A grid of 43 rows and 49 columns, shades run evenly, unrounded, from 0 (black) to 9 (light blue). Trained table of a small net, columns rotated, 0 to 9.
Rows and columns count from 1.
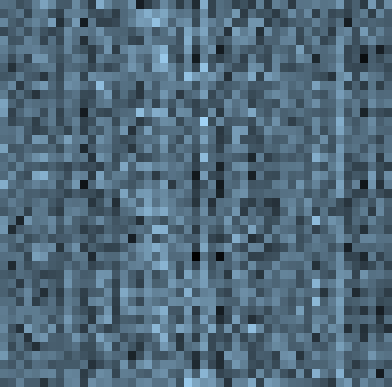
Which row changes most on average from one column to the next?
21
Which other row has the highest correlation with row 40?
12
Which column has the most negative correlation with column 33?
30
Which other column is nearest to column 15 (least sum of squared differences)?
8
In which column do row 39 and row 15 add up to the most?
43
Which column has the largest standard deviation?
32
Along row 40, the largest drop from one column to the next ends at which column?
38
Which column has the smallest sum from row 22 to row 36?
15
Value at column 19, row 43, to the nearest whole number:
6
